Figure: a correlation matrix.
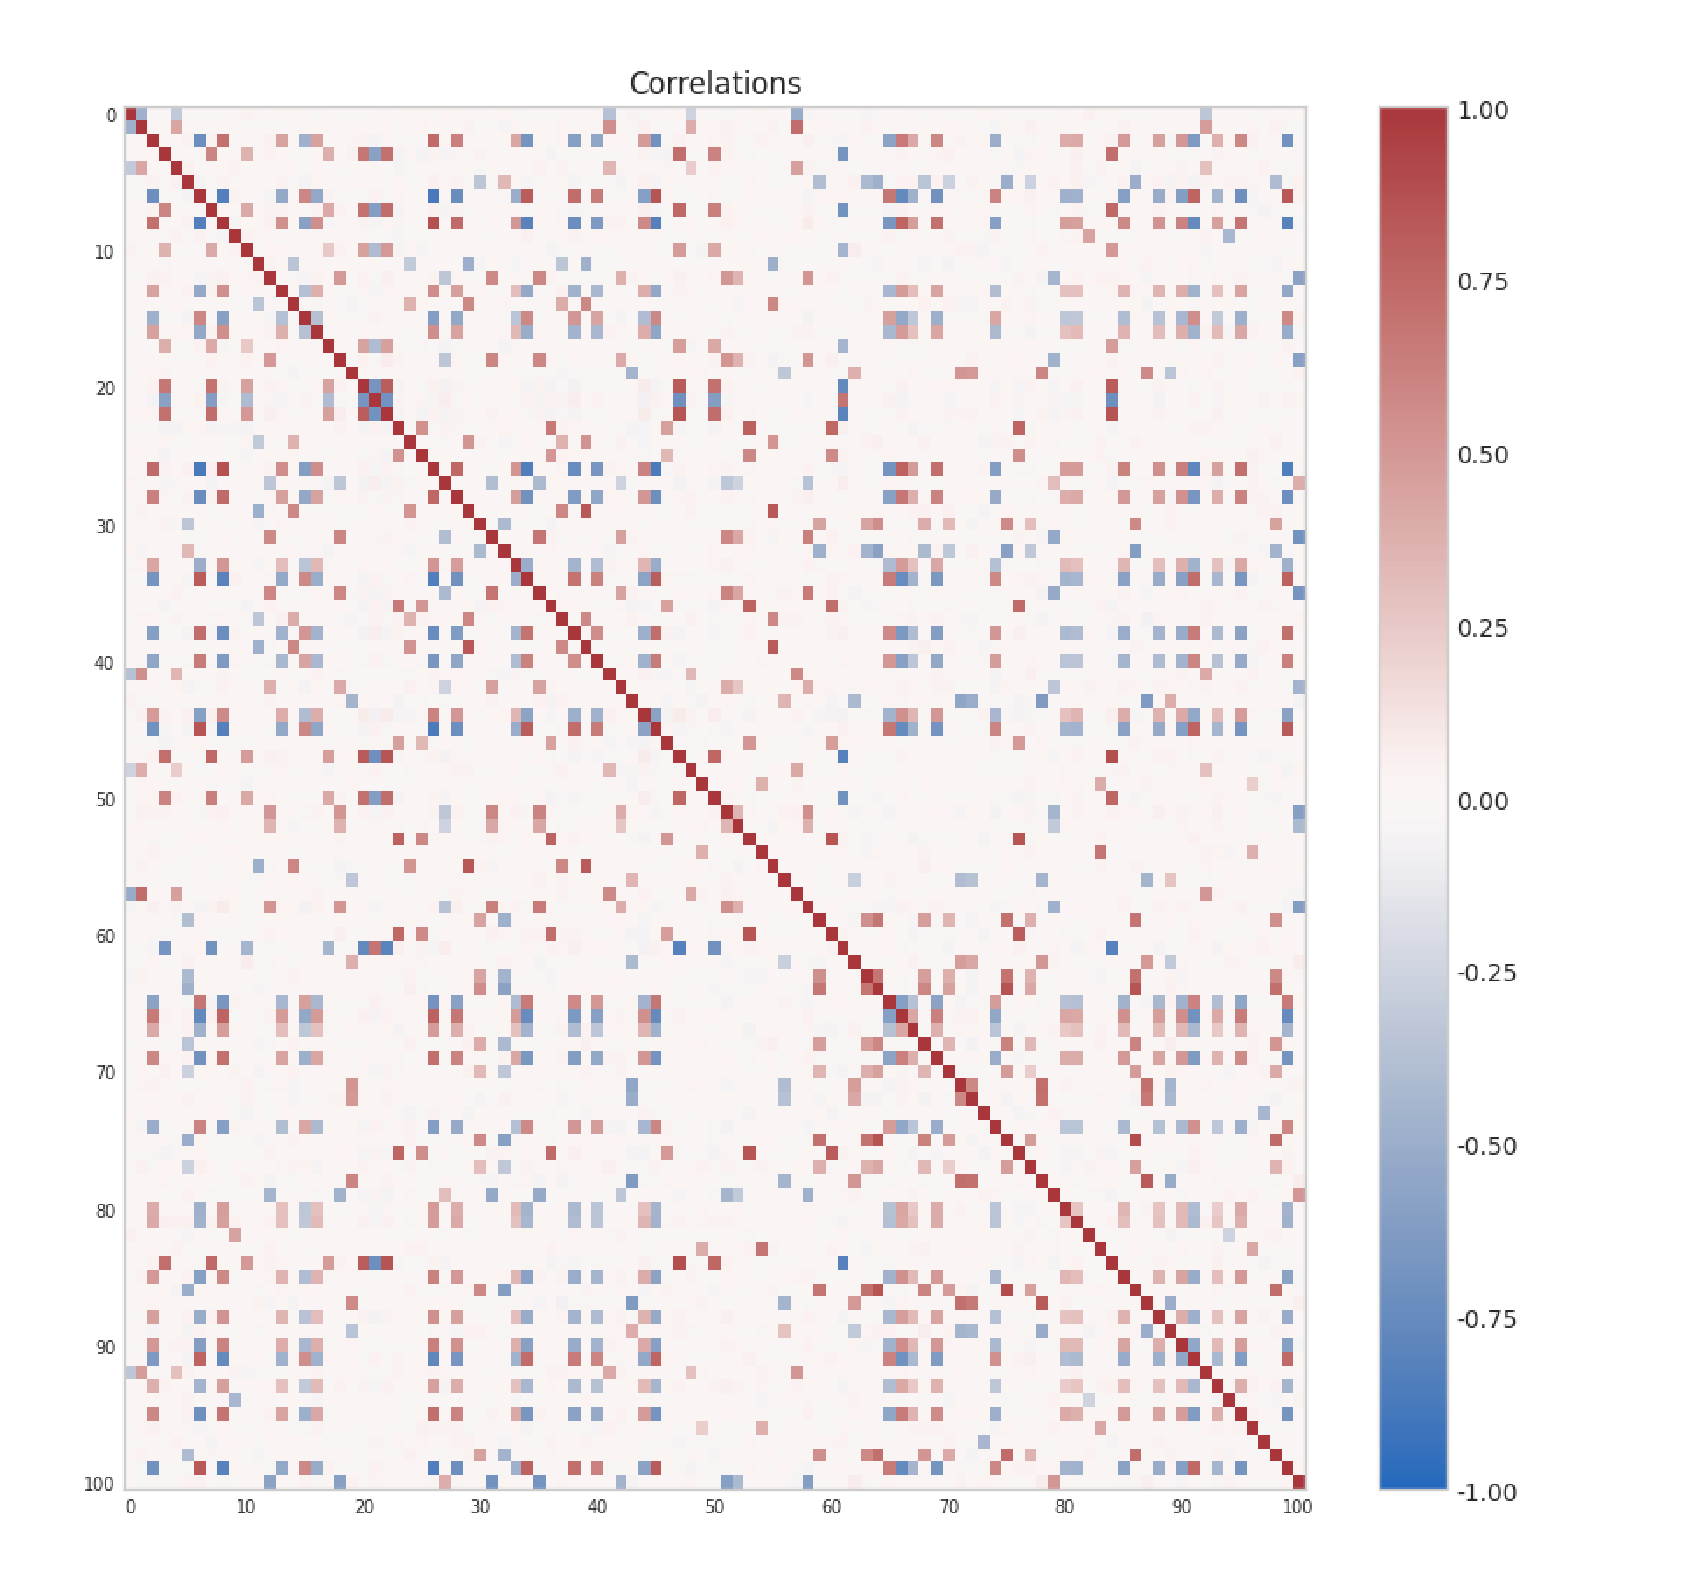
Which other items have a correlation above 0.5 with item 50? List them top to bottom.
3, 7, 20, 22, 47, 84
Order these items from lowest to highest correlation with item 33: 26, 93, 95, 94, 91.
91, 94, 93, 95, 26
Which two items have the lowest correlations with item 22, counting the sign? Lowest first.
61, 21
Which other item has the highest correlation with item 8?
26
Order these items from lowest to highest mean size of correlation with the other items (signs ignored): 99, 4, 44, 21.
4, 21, 44, 99
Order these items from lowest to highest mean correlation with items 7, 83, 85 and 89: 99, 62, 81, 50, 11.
99, 62, 11, 81, 50
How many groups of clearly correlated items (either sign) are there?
11
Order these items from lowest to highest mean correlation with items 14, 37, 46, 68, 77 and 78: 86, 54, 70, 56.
56, 54, 70, 86
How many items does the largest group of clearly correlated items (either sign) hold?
28
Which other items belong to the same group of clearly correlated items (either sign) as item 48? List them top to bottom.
0, 1, 4, 41, 57, 92
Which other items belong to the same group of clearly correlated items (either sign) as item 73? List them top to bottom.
97
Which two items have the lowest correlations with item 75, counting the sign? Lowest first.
32, 5
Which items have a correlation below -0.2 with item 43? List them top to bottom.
19, 62, 71, 72, 78, 87
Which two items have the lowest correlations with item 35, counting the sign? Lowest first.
100, 79
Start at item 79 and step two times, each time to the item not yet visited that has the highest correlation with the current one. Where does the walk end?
27
